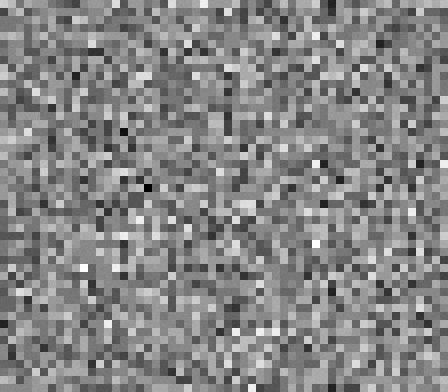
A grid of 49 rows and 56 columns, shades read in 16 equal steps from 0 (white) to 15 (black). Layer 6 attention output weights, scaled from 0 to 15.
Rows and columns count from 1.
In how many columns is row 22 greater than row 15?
24
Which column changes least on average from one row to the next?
20
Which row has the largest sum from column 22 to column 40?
34
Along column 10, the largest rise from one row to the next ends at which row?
10
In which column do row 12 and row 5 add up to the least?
40
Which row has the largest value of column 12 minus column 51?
7
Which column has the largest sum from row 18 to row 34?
5
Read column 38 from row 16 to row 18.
11 6 4
